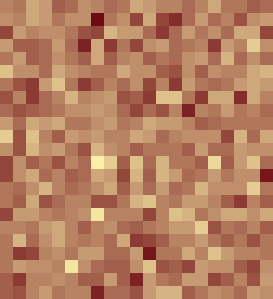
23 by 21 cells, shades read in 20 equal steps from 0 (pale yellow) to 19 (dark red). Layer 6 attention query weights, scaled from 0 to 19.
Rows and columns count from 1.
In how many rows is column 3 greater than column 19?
9
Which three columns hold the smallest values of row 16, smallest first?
12, 11, 3
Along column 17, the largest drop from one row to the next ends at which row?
13
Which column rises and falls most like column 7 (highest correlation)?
17
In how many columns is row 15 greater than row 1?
9
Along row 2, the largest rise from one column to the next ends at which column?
8
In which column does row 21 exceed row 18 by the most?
15
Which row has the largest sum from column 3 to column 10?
4
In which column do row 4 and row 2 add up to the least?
20
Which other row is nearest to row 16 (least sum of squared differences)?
1
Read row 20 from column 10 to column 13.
11 7 18 10
